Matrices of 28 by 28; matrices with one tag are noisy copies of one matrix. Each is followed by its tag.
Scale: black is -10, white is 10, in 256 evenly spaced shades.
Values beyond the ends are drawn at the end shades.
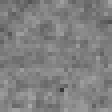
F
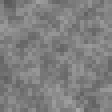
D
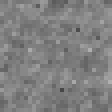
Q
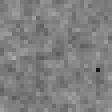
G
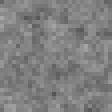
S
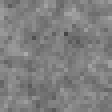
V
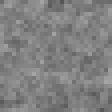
Q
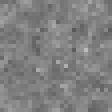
S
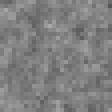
S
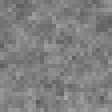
F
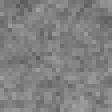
F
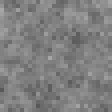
V
